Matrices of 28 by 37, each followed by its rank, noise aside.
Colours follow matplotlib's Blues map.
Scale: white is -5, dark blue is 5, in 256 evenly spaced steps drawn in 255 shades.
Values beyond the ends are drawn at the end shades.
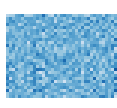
six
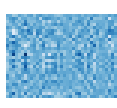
four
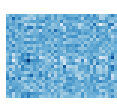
four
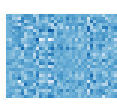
four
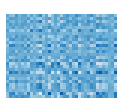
two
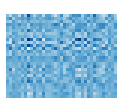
three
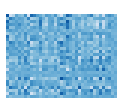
three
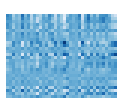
two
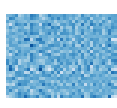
four
